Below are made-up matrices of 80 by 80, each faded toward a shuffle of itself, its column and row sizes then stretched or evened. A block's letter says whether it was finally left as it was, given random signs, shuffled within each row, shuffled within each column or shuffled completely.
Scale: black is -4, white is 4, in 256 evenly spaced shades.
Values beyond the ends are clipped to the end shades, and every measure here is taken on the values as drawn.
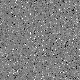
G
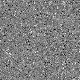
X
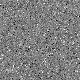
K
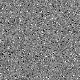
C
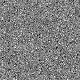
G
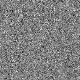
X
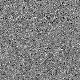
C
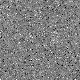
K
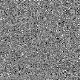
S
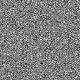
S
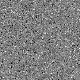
G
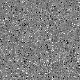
S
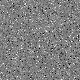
K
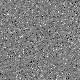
K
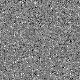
X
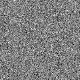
G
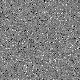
C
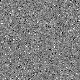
G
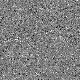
C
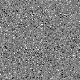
S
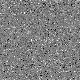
C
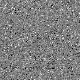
X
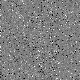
G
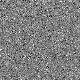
C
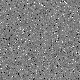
K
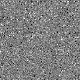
S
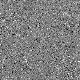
C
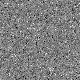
K
